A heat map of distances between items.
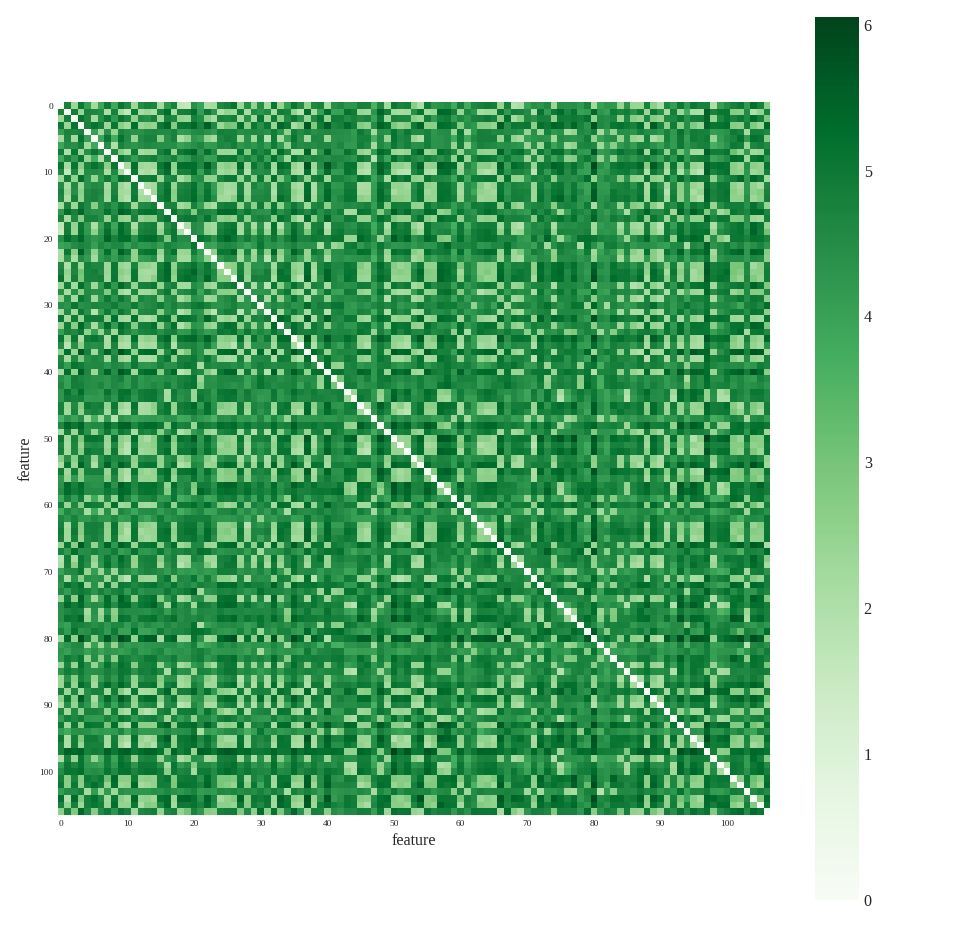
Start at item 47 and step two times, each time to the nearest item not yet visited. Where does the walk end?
6
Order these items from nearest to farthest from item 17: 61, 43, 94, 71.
71, 94, 61, 43
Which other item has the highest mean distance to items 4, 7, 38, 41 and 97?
80
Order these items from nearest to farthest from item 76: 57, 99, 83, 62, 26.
83, 99, 57, 62, 26
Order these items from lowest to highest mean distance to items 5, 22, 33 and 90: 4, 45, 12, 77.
4, 77, 12, 45
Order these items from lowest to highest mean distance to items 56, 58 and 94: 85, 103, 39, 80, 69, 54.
85, 39, 103, 69, 54, 80
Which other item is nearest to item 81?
103
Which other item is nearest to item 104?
1
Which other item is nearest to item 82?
30
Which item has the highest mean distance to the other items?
97
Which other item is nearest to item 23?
31
